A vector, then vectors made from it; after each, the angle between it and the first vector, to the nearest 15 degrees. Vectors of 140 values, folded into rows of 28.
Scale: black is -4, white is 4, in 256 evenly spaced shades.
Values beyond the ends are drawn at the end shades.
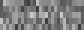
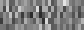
120 degrees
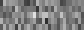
30 degrees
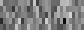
120 degrees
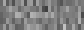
60 degrees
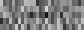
150 degrees
